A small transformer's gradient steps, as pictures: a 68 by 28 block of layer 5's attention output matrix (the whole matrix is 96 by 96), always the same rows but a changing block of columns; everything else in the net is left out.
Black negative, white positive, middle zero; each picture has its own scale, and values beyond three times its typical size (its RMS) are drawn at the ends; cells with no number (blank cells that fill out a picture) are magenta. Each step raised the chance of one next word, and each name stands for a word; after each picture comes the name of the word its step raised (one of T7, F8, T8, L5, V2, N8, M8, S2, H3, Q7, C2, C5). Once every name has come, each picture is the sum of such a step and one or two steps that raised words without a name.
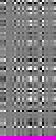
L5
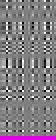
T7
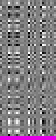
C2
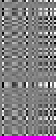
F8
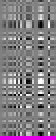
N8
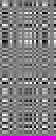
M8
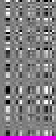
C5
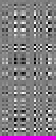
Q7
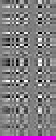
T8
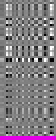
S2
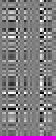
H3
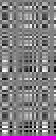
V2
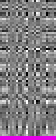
C5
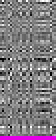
L5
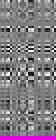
Q7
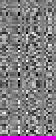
F8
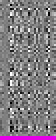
H3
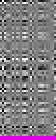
L5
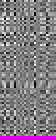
F8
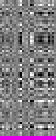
M8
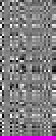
V2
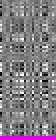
N8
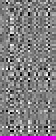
L5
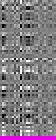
V2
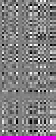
C2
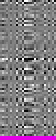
L5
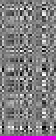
V2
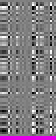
C2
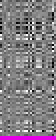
T7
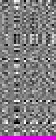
M8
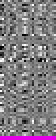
S2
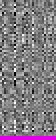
M8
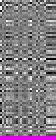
L5
